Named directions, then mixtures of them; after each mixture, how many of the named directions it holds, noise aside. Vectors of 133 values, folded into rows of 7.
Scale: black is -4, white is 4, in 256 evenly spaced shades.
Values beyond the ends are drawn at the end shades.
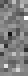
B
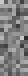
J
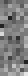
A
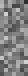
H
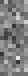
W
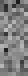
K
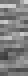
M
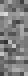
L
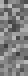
three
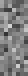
four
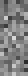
three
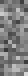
two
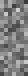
one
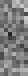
four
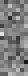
one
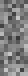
three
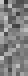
four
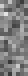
three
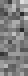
four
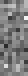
four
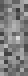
four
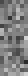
two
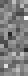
one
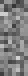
four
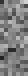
three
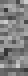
two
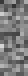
four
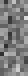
three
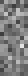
four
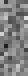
four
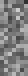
two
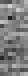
two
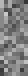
one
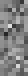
three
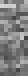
two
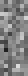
four
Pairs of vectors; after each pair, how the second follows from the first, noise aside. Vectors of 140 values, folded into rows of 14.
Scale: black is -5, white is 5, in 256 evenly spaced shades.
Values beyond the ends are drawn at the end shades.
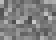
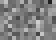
shuffled.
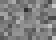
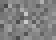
wrapped around, partly zeroed.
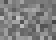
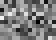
reversed, negated, scaled up.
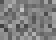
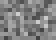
shuffled.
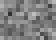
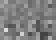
wrapped around, negated, partly zeroed.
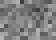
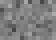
wrapped around, partly zeroed.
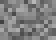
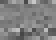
partly zeroed.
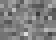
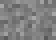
wrapped around, shrunk.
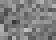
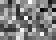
wrapped around, negated, scaled up.
